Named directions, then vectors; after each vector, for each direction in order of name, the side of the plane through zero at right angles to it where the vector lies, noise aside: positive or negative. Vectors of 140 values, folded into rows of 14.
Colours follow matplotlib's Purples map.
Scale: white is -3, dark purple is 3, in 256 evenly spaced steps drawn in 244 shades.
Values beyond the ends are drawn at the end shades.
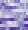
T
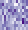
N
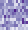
positive, negative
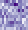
negative, negative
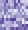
negative, positive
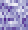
positive, positive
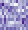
positive, positive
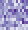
positive, negative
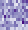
positive, negative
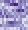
negative, negative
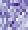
negative, negative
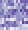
positive, negative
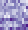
negative, positive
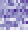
positive, negative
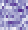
negative, negative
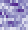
negative, negative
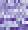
negative, positive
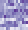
positive, negative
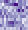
negative, negative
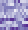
negative, positive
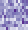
positive, negative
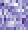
positive, positive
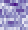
negative, negative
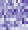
positive, negative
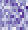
negative, negative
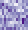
positive, positive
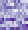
negative, positive
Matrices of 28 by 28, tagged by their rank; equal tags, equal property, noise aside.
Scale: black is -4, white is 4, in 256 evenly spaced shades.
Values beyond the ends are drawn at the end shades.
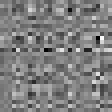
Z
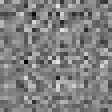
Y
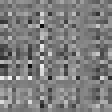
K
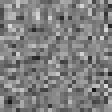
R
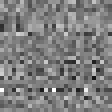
Y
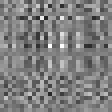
K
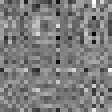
Z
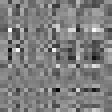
K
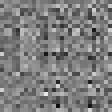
Y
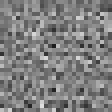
R
